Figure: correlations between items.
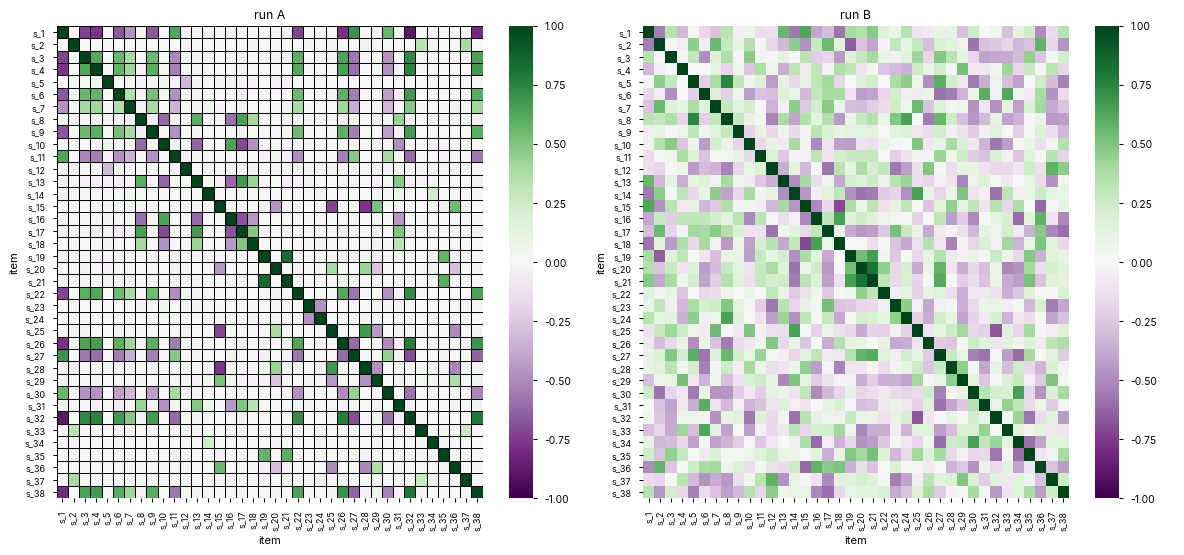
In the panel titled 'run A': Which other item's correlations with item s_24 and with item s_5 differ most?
s_23
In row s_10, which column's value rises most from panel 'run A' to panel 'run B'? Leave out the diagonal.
s_8
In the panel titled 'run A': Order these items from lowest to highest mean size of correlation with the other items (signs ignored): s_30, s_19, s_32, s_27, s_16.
s_19, s_16, s_30, s_27, s_32
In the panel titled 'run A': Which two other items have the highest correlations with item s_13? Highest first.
s_17, s_8
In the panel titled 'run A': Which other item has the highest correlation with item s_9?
s_32
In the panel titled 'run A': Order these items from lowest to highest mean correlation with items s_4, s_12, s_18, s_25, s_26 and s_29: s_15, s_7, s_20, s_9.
s_15, s_20, s_7, s_9
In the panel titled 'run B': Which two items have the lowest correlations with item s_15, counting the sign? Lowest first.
s_18, s_36
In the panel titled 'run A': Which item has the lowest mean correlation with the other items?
s_1
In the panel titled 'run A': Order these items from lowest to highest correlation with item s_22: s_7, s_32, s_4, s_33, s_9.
s_33, s_7, s_9, s_4, s_32
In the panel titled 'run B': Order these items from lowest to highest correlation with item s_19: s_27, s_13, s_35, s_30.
s_30, s_13, s_27, s_35
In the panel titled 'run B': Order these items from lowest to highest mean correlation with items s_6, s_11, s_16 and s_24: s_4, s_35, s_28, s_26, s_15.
s_28, s_15, s_26, s_35, s_4
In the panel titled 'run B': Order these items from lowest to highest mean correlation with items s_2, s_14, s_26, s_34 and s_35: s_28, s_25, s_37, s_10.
s_28, s_37, s_10, s_25
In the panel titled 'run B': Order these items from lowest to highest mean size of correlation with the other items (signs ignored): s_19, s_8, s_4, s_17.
s_4, s_19, s_17, s_8
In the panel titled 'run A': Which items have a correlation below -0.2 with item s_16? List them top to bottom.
s_8, s_13, s_17, s_18, s_31
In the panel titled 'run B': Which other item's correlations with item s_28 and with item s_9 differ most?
s_16
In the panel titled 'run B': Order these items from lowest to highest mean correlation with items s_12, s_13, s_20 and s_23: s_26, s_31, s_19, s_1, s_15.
s_31, s_26, s_15, s_19, s_1
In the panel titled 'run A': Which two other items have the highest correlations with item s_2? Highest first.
s_37, s_33
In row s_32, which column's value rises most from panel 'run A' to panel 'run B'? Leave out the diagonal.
s_1
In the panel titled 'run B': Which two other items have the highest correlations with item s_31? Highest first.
s_6, s_33
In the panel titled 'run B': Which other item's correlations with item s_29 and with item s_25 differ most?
s_32
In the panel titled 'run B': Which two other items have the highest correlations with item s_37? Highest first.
s_12, s_29
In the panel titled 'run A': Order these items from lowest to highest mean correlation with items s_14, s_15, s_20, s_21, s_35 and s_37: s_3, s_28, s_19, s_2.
s_28, s_3, s_2, s_19
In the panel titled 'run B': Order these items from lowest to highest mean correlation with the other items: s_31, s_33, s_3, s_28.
s_31, s_33, s_28, s_3
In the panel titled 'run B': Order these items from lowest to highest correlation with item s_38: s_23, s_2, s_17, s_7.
s_17, s_2, s_23, s_7
